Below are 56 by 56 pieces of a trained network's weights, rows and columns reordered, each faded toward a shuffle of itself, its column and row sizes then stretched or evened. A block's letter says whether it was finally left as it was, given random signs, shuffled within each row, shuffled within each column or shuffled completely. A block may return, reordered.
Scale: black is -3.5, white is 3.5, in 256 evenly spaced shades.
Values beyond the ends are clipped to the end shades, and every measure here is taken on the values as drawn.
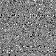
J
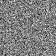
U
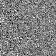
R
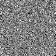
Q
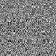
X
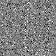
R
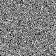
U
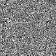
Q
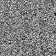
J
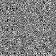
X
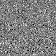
J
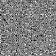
X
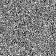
U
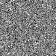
R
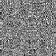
X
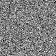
J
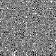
X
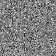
R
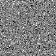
R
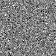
R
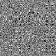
X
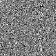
Q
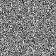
R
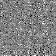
Q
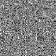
X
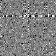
X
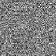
X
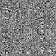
X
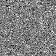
U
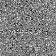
Q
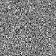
X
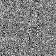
R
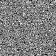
J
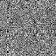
X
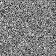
U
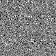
J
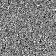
U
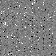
R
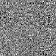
X
